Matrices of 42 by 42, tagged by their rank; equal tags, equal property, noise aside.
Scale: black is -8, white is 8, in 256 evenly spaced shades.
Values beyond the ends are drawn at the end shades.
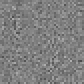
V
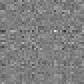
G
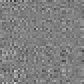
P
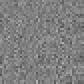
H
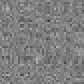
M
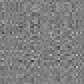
P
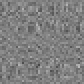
P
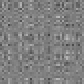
G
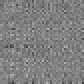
P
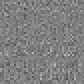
M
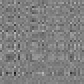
G
